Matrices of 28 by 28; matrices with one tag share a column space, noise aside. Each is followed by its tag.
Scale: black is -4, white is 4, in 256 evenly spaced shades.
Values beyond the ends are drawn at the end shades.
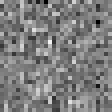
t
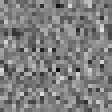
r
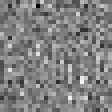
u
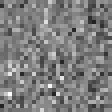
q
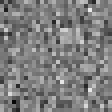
t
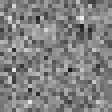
r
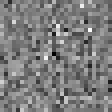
q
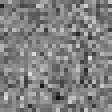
u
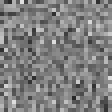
t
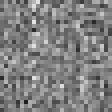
t
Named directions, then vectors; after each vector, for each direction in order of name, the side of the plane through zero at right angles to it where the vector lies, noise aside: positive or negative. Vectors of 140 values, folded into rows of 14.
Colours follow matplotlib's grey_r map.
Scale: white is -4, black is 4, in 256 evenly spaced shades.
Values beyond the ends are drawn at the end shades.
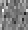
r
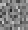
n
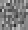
positive, positive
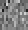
negative, negative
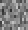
positive, negative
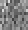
positive, positive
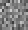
negative, negative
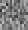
positive, positive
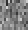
positive, positive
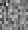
negative, negative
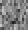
negative, positive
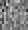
negative, negative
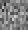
negative, negative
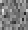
negative, positive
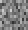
negative, positive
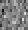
positive, negative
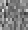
positive, positive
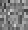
negative, negative
